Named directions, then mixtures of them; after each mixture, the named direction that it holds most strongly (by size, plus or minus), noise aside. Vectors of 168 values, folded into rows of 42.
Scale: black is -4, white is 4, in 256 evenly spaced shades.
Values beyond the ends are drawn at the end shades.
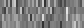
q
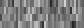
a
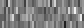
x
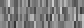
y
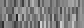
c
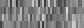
q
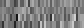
c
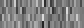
q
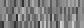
c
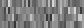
y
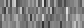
q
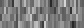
a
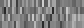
q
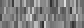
a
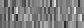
x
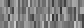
y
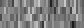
a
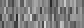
a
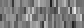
a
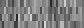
a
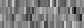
x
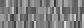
y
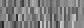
c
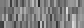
c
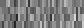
y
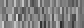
c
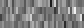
x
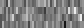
x
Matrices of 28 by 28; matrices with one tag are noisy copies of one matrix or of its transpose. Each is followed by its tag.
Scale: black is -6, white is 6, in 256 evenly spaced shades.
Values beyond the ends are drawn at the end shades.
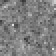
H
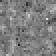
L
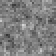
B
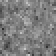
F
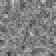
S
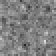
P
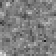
H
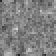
L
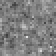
B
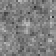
B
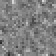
S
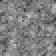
L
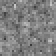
B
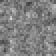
L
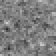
P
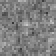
B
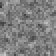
H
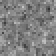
P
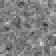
P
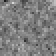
H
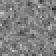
S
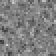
S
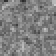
H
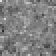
F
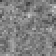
L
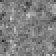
L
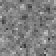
P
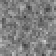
P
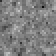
L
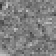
H
